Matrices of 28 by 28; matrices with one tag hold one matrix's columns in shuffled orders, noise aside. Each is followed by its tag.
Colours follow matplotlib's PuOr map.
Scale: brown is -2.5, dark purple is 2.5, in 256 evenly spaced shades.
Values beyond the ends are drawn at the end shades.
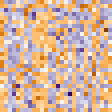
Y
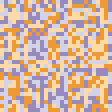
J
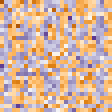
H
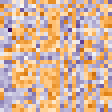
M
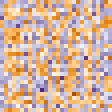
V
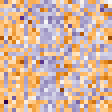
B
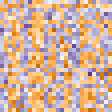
Y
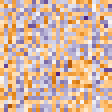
B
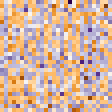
H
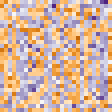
V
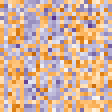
B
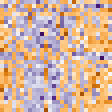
M
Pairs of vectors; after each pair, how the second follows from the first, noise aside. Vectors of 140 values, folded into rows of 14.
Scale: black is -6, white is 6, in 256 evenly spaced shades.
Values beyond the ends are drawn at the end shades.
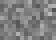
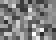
wrapped around, scaled up.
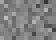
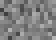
reversed.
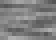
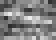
wrapped around, scaled up.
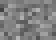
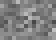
reversed, negated.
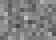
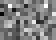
wrapped around, scaled up.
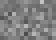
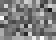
wrapped around, scaled up.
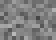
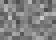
reversed.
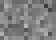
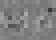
partly zeroed.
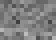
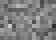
shuffled.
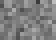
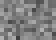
reversed.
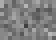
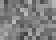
shuffled.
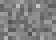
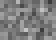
shuffled.
